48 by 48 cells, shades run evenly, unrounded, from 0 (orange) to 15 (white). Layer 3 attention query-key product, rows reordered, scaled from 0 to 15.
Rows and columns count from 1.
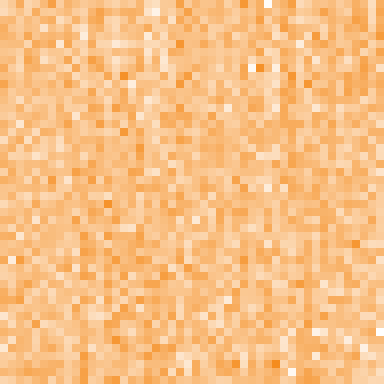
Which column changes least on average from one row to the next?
42
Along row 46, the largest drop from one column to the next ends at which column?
25
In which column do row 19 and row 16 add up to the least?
13
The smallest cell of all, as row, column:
46, 35
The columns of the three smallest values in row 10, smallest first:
16, 37, 24
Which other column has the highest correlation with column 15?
38
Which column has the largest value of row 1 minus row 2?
34
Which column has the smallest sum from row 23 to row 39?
14
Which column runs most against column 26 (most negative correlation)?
8
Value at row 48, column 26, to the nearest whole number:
7
